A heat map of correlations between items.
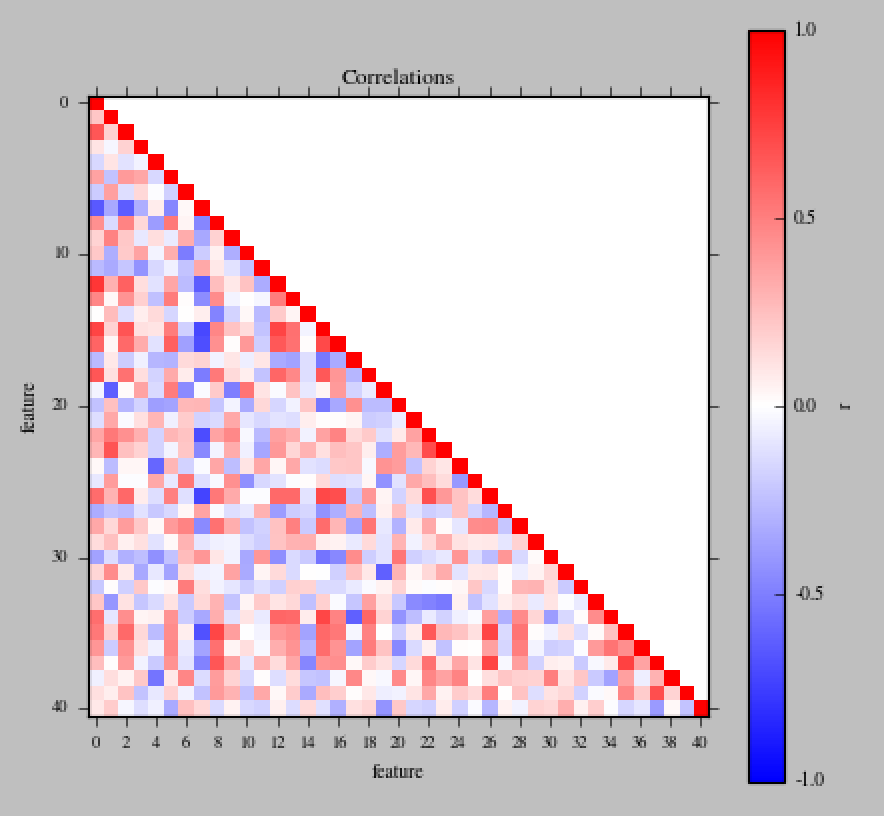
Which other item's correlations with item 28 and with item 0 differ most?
6
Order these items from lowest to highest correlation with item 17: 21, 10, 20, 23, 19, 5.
5, 19, 10, 21, 23, 20
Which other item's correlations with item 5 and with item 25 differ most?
19
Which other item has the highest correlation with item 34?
15
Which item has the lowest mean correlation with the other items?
7
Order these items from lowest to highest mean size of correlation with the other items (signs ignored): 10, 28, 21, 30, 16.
21, 10, 30, 28, 16
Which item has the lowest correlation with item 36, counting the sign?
20
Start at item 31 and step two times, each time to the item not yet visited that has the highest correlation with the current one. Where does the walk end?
23
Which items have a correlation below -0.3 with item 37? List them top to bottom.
7, 14, 40
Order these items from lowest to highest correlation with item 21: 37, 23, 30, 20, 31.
30, 20, 31, 37, 23
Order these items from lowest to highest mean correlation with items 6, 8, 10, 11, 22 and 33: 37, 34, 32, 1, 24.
1, 32, 34, 24, 37
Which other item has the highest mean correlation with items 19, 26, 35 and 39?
37
